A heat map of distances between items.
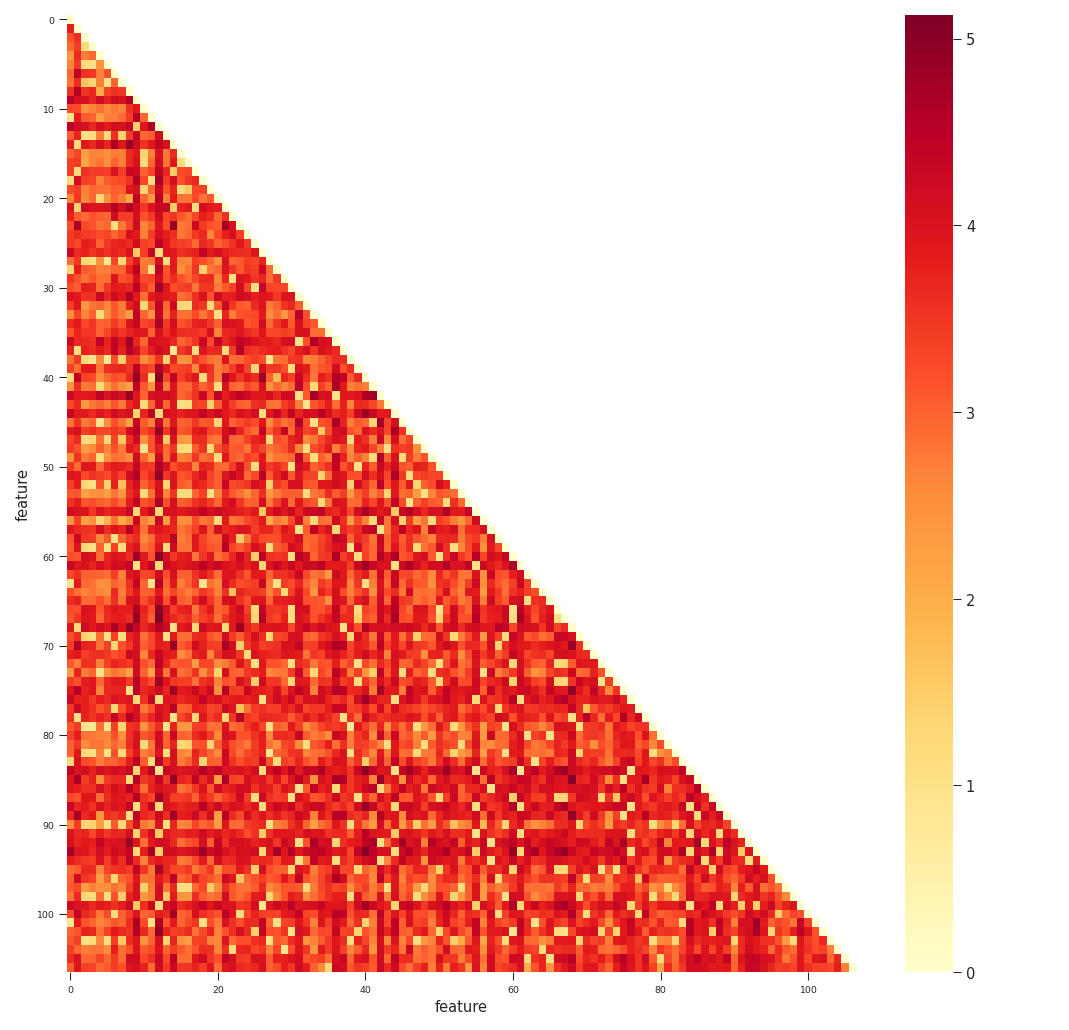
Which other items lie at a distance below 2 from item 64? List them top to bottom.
22, 29, 104
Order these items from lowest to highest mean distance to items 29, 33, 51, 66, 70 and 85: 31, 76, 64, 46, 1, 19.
64, 46, 19, 1, 76, 31
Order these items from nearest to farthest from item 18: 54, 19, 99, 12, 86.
19, 54, 86, 99, 12
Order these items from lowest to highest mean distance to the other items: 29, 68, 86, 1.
29, 1, 86, 68
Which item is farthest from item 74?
12
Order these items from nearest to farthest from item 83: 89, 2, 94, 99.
2, 94, 89, 99
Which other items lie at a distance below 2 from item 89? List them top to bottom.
8, 75, 85
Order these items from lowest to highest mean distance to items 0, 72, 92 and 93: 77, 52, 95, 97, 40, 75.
95, 97, 40, 77, 52, 75
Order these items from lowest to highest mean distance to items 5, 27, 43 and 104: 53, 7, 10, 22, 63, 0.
7, 53, 10, 22, 63, 0
